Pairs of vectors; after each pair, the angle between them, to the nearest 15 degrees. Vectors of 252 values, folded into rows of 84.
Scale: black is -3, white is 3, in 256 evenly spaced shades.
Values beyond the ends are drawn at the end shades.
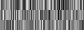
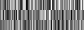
135 degrees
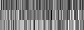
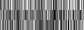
120 degrees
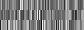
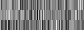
150 degrees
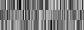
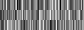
45 degrees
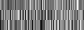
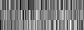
75 degrees
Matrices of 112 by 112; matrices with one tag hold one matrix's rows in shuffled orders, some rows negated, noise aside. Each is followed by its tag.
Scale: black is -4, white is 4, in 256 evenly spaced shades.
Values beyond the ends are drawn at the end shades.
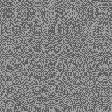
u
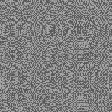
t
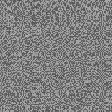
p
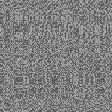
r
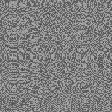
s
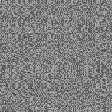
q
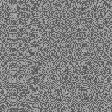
s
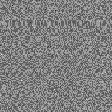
q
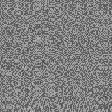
u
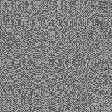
u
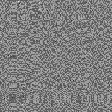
s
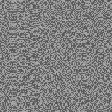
s
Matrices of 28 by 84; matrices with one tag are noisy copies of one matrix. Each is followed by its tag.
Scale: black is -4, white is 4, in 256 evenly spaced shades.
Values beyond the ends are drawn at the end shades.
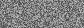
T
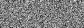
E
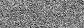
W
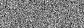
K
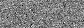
W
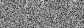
E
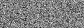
T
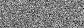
W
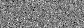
E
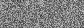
E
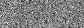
K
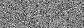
T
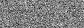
W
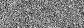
K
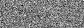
W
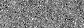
K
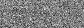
W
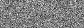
E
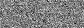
W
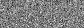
E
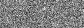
W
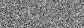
T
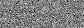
W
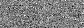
W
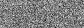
W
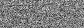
W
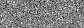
K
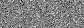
T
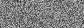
E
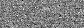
W
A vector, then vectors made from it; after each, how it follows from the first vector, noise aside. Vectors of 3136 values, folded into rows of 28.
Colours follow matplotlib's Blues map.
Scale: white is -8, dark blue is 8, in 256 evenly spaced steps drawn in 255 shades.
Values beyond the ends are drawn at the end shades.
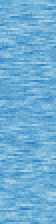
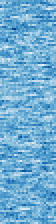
negated, scaled up.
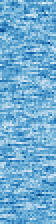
reversed, negated, scaled up.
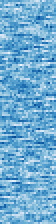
wrapped around, negated, scaled up.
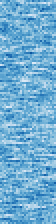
reversed, negated, scaled up.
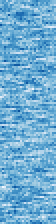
wrapped around, negated, scaled up.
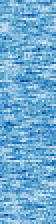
reversed, scaled up.
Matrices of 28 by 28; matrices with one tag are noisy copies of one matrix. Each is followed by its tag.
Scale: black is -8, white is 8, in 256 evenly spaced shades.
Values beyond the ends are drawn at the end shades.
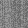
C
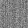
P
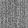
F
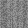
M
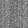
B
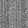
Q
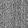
C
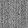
Q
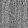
B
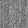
Q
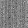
F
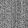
C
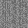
P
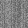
C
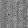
M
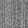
C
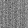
F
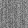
F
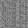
P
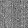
C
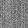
C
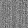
P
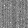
P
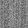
Q
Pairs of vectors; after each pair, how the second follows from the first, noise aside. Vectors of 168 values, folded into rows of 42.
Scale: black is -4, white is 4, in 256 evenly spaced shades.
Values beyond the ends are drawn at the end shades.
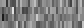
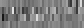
partly zeroed.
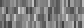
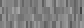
wrapped around, negated, shrunk.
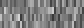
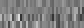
partly zeroed.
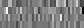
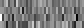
reversed, negated.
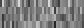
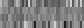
reversed, negated, partly zeroed.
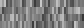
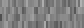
wrapped around, negated, shrunk.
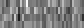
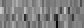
reversed, negated, partly zeroed.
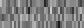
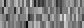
shuffled.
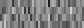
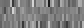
partly zeroed.
